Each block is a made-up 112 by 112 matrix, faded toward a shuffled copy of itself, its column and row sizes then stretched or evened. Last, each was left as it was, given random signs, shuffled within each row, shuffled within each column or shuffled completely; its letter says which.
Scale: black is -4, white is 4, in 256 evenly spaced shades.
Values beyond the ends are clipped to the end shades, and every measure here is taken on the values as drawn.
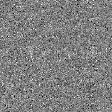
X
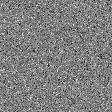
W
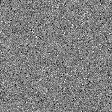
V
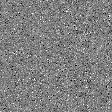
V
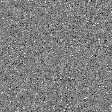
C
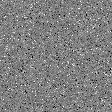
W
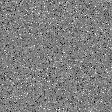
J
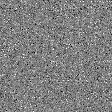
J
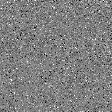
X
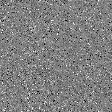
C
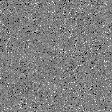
X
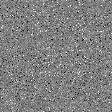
C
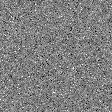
W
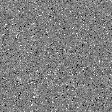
C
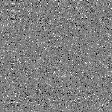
X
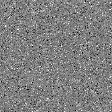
X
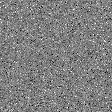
W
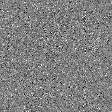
C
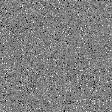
X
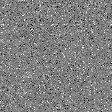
C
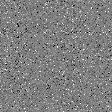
X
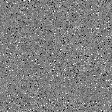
X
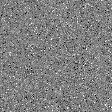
V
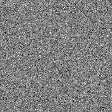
C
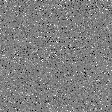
J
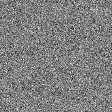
V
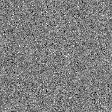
C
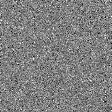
C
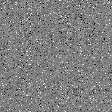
X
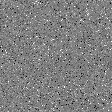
W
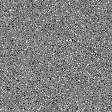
J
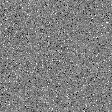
V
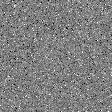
W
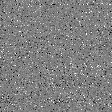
J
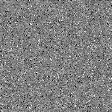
C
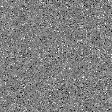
X
